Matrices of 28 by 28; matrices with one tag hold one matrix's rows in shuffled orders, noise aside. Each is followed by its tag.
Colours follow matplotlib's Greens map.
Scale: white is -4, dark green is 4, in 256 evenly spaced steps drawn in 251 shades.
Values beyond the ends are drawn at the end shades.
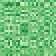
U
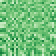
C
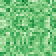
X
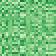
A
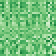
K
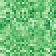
X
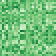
A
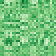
U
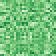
X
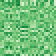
U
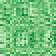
X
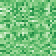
X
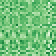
K
